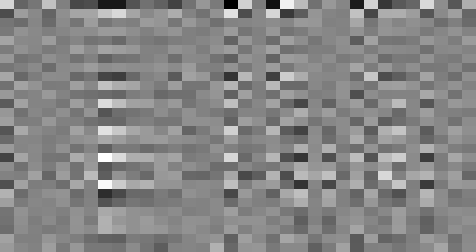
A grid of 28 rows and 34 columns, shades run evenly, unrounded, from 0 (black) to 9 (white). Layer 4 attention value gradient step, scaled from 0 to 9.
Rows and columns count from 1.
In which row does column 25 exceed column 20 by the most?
1
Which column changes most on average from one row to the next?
8
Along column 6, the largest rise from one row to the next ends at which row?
2
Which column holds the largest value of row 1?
21
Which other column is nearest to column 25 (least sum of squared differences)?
19
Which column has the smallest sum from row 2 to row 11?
4
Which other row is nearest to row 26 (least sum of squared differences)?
16
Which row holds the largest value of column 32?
28
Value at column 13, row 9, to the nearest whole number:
3
